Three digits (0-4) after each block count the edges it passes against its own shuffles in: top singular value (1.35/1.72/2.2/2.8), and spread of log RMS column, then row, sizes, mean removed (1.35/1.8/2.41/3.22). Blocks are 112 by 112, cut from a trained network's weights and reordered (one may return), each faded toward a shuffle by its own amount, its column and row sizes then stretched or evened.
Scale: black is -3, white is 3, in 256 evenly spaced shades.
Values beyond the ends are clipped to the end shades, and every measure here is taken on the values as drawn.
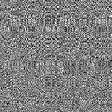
4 1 2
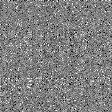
1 1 2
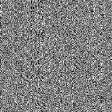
2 3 0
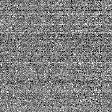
2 3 1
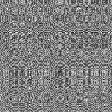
4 0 2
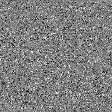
0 0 2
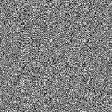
3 2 0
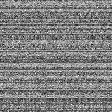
4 0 0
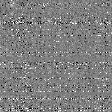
2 2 4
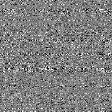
2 1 4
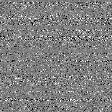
1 0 4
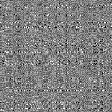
3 1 3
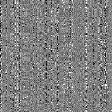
3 4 0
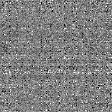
1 3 2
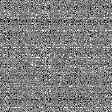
2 4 3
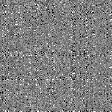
2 3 2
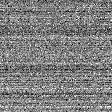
3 0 2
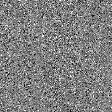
1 3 0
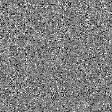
0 2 2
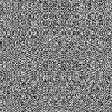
4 0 0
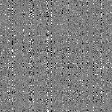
1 4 3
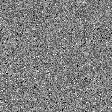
1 1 0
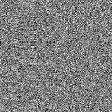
2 1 1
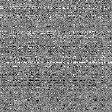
2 3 4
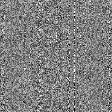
1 4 0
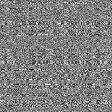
3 0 4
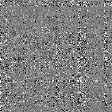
1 4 4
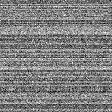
4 1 2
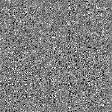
0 3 2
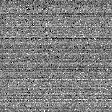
3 1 2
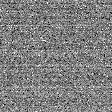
1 0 0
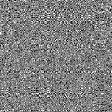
4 2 3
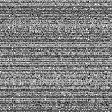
4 0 0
